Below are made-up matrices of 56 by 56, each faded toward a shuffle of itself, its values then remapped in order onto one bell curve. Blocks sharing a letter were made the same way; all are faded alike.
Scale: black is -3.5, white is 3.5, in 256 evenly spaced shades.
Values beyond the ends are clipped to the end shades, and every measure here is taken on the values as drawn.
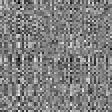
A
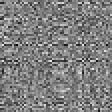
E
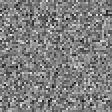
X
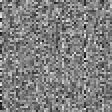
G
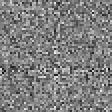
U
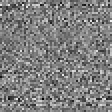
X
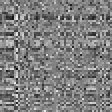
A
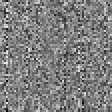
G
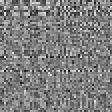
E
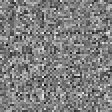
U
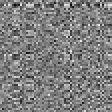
A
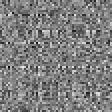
E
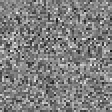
X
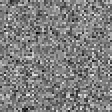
U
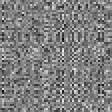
A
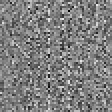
G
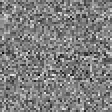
X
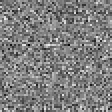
X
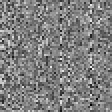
G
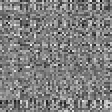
E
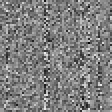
G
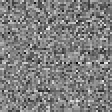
U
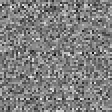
X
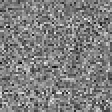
X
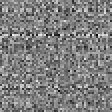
E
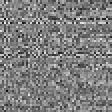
E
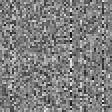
G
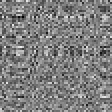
E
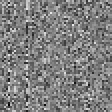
G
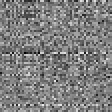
E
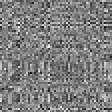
A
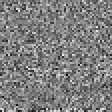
X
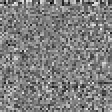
U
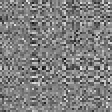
A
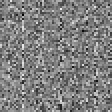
G
